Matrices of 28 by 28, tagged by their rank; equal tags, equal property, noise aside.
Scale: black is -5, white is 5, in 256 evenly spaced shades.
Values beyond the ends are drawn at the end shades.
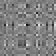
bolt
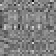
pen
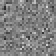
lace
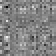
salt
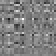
bolt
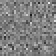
lace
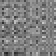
salt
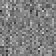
lace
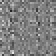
pen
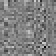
pen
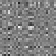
salt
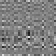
bolt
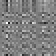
bolt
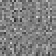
pen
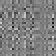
salt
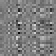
bolt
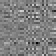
salt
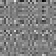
salt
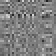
salt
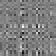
bolt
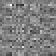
salt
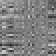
bolt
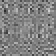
pen
